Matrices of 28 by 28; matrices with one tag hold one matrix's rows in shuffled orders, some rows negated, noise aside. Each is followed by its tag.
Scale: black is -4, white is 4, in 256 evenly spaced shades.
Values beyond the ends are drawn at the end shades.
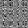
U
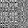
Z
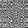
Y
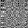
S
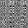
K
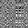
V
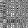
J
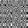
Y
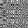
J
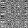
S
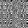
Y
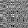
J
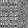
Z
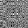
J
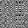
V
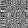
S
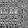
Z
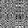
V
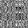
V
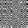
Y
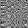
S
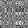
V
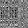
Z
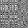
Z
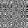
Y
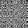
Y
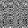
U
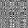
K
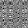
U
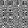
U
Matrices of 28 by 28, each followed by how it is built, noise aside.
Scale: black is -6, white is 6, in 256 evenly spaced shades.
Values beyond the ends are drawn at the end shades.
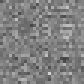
low rank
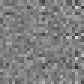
low rank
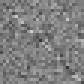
diagonal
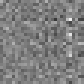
low rank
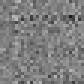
low rank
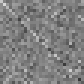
diagonal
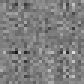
low rank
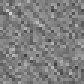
Toeplitz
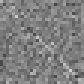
diagonal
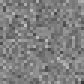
diagonal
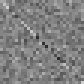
diagonal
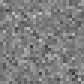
diagonal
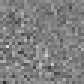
lower triangular
